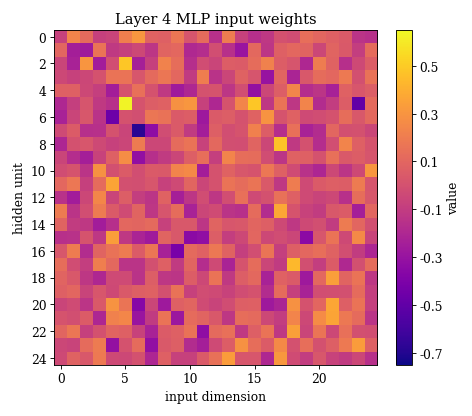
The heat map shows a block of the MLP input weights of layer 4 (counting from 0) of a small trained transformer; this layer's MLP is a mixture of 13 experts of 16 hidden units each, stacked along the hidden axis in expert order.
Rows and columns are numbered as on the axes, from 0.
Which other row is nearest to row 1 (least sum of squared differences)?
13
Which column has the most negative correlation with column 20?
24
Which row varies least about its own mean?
19
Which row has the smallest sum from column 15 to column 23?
4
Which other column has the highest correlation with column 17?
6
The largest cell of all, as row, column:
5, 5
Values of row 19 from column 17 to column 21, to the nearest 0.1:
0.1 -0.1 -0.2 0 0
